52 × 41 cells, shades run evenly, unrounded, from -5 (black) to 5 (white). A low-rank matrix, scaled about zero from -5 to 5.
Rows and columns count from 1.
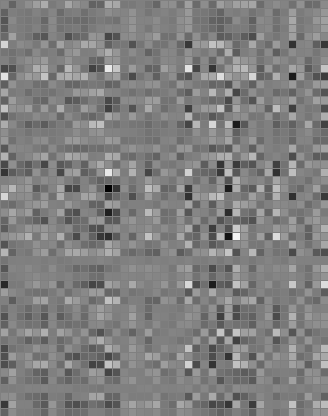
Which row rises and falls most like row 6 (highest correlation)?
25
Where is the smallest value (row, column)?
24, 14
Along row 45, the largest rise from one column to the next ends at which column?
30
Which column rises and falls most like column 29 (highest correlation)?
10
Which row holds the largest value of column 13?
16
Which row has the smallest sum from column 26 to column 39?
21
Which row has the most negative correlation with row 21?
42
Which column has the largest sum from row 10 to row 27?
1
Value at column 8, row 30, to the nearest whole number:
2
